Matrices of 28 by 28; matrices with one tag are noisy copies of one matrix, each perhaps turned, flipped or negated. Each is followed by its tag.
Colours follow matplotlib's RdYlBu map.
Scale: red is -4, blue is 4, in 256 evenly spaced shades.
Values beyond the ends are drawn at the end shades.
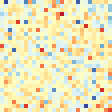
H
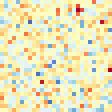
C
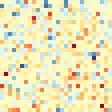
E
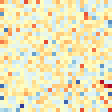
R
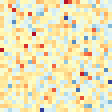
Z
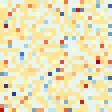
H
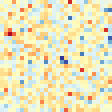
C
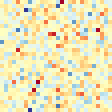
Z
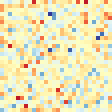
H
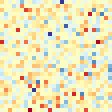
Z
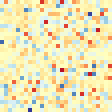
Z
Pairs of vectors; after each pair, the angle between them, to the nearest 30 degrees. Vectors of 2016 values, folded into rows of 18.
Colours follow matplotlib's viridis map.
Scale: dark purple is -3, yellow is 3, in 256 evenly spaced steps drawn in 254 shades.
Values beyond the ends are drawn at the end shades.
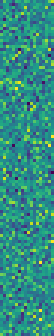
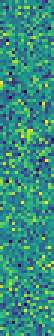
90 degrees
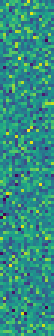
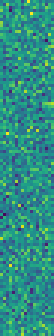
30 degrees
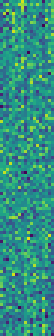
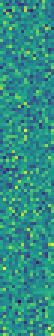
120 degrees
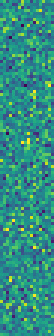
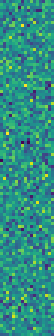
150 degrees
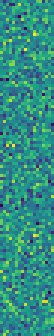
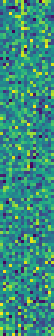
120 degrees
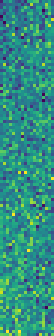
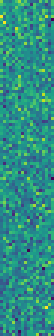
150 degrees
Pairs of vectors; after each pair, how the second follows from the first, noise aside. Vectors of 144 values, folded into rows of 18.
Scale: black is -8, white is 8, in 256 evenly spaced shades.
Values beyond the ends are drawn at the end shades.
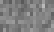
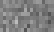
wrapped around.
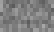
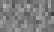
wrapped around.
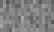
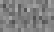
wrapped around.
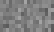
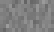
wrapped around, negated, shrunk.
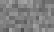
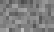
negated.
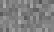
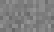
reversed, shrunk.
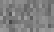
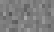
partly zeroed.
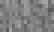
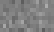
wrapped around, negated, partly zeroed.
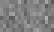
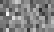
reversed, scaled up.
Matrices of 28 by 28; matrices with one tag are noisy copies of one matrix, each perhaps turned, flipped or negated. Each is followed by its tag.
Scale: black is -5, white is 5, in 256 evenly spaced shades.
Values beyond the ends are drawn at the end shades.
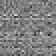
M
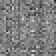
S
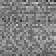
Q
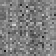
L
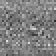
L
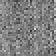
Q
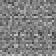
M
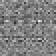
M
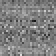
L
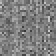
S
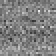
L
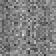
L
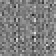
M
